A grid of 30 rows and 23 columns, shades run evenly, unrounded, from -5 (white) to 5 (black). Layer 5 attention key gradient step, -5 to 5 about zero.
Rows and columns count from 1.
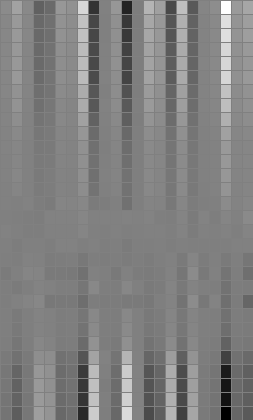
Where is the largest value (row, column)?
30, 21
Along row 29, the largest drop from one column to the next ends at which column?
9
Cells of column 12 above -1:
25
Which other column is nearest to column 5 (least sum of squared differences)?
4
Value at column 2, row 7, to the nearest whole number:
-1
